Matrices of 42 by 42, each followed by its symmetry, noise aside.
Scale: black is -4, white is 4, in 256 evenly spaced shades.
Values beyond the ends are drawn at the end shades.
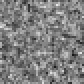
antisymmetric.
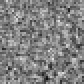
symmetric.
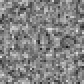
mirrored top to bottom.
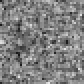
mirrored top to bottom.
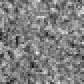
antisymmetric.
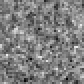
antisymmetric.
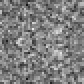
mirrored top to bottom.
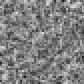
symmetric.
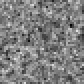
no symmetry.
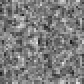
mirrored top to bottom.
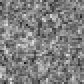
no symmetry.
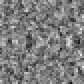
mirrored top to bottom.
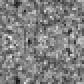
mirrored top to bottom.
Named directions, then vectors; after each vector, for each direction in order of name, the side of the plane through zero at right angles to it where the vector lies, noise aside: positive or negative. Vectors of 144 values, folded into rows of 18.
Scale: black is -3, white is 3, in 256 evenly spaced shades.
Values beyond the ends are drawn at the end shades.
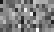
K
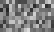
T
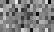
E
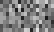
positive, positive, positive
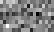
positive, negative, positive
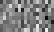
positive, positive, positive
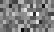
negative, positive, negative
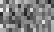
positive, negative, negative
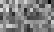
positive, negative, negative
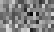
positive, negative, positive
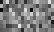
negative, positive, positive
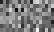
positive, positive, positive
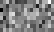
negative, positive, positive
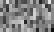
negative, negative, positive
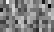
negative, negative, positive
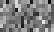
positive, positive, negative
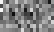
positive, negative, negative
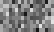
negative, negative, negative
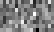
negative, negative, positive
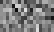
positive, positive, positive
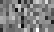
positive, positive, positive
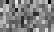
positive, positive, negative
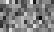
negative, negative, positive
